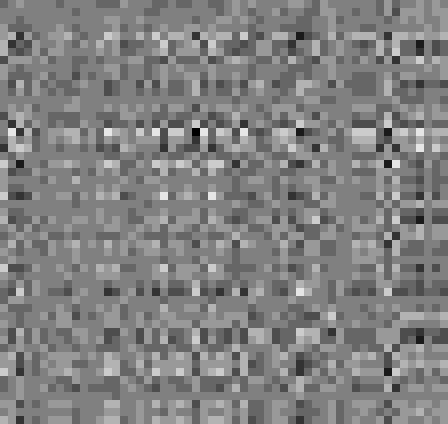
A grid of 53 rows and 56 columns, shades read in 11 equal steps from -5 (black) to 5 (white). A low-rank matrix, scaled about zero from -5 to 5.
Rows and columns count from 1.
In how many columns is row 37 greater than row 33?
13
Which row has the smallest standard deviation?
50
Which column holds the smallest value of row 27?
53
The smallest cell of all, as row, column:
17, 25
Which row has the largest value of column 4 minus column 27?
19
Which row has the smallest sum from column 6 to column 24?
37
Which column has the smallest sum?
3
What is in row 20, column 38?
1
